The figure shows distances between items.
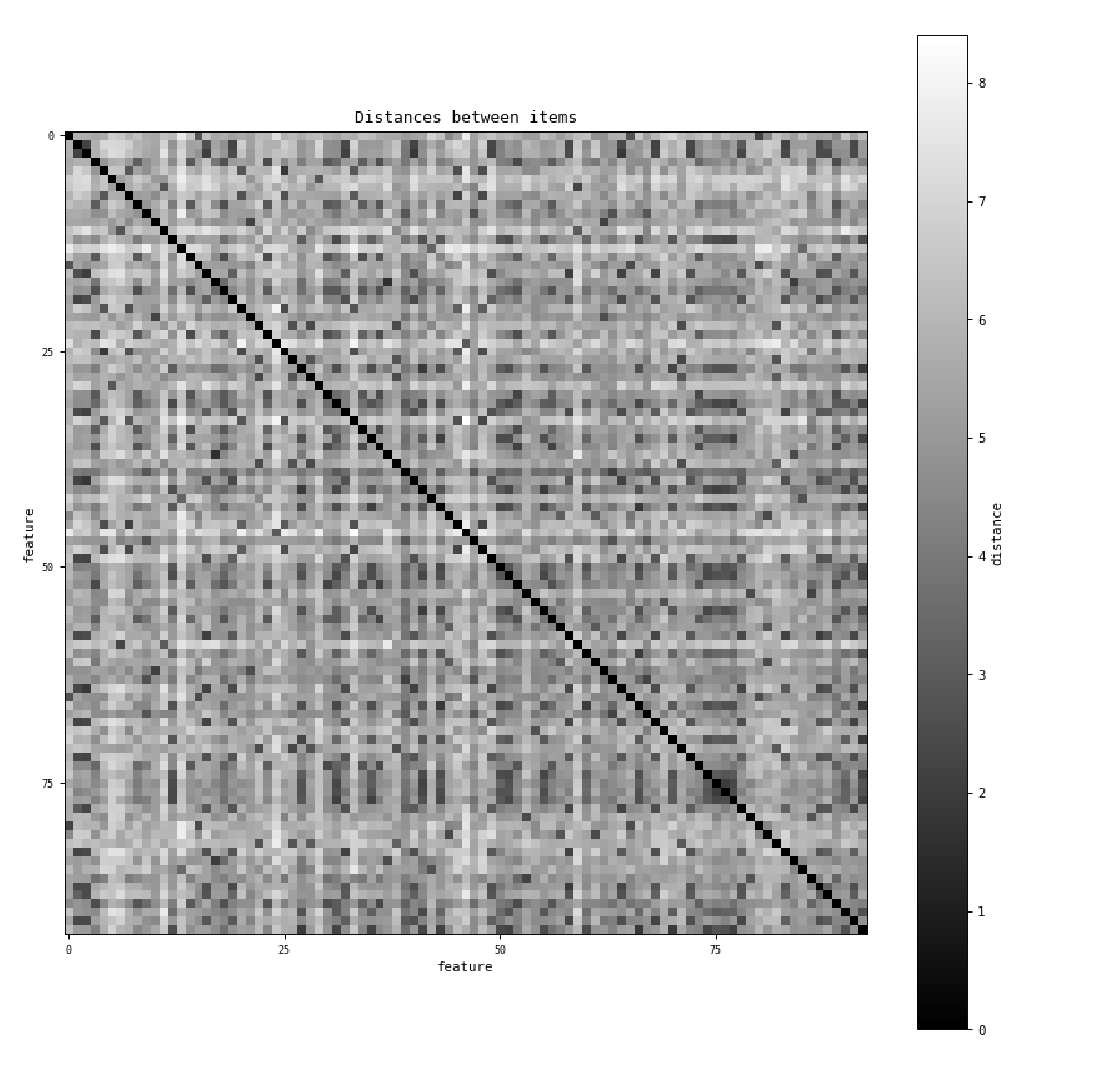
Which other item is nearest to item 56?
36
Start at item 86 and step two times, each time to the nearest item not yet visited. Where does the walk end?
79
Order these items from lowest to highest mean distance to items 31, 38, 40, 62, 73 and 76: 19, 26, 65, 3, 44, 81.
19, 3, 65, 26, 44, 81
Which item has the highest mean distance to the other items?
13
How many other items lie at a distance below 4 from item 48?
6
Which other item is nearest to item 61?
81
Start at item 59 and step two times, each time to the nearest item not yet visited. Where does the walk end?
11
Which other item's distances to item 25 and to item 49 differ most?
4
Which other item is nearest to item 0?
80
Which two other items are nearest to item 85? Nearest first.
42, 13
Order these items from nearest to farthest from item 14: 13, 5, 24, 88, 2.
2, 88, 24, 5, 13
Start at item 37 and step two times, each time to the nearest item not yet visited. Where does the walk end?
84
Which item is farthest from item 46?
33
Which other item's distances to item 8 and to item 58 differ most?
16
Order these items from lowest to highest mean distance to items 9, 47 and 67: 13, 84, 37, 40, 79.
40, 79, 84, 37, 13
